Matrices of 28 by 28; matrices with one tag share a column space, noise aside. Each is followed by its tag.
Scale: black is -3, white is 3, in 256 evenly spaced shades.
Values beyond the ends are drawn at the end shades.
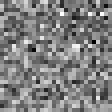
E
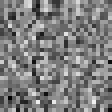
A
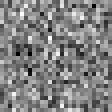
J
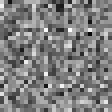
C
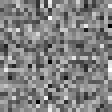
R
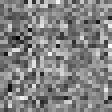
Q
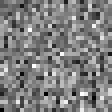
A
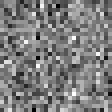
A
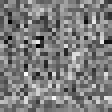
Q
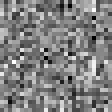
A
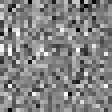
C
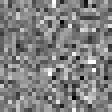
R
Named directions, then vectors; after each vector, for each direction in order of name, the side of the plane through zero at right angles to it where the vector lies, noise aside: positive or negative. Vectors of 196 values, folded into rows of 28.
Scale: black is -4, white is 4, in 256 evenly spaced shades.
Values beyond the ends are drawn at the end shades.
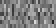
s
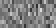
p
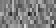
negative, negative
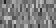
negative, positive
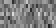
positive, negative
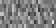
negative, negative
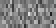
positive, positive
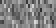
negative, positive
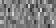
positive, negative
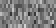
negative, negative
